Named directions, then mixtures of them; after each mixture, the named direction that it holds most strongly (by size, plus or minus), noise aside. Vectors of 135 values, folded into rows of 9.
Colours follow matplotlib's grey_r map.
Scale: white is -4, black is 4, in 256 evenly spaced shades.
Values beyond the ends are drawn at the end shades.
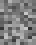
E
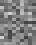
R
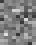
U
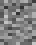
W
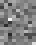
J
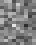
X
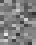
U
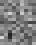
R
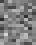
U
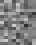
X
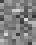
U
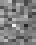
X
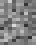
X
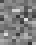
U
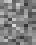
X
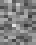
X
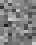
J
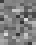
U
